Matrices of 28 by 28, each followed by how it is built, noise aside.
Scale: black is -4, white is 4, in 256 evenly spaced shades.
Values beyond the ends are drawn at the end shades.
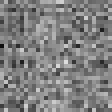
blocks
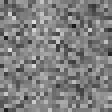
repeating rows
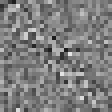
banded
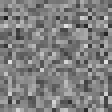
low rank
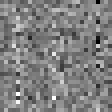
uneven columns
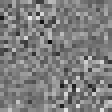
block diagonal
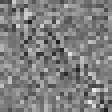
banded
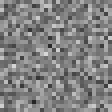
repeating rows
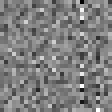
uneven columns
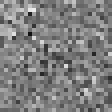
block diagonal
